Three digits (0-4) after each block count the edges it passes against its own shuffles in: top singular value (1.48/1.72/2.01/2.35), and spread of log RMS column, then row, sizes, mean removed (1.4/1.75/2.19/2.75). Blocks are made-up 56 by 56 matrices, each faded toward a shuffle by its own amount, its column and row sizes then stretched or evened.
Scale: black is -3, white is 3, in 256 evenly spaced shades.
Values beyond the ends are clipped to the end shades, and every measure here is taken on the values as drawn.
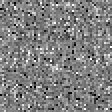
0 0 1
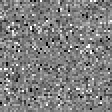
0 1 2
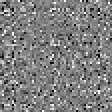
3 3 1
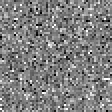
0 0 0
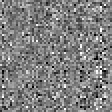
3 3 1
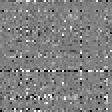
3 2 4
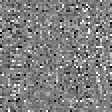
1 3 3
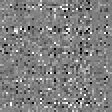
2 3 3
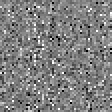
0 3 0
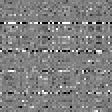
4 0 4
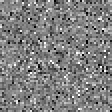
1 0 1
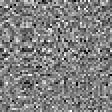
3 0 2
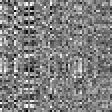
4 4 1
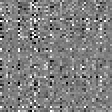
3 3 3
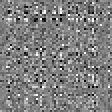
4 4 3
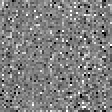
1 2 1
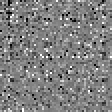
1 2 1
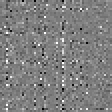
2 3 2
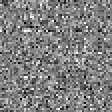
1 2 3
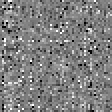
1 3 1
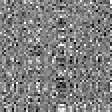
4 3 0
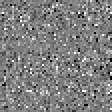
0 1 2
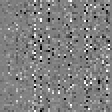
3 4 1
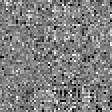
2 2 1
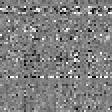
2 2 4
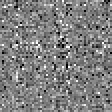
1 3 1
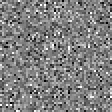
1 2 1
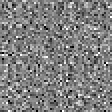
3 1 2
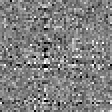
2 2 3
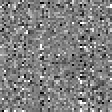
2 3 1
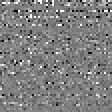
0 1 4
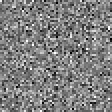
0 1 0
